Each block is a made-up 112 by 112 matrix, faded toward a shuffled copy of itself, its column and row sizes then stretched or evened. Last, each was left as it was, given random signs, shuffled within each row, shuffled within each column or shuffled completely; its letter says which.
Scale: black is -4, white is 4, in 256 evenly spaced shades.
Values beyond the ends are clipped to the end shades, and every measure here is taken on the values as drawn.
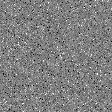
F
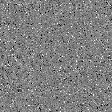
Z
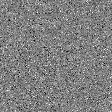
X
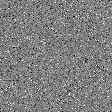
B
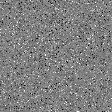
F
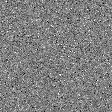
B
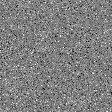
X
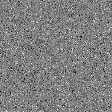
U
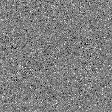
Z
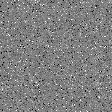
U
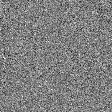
F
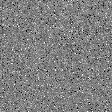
Z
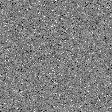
F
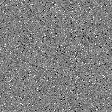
Z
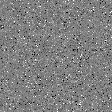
Z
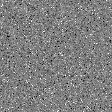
F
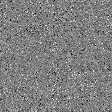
Z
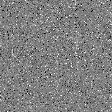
U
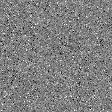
F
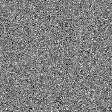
Z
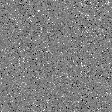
Z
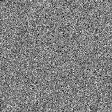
Z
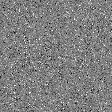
F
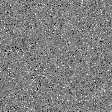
X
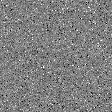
F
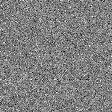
X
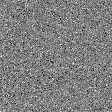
B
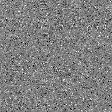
Z
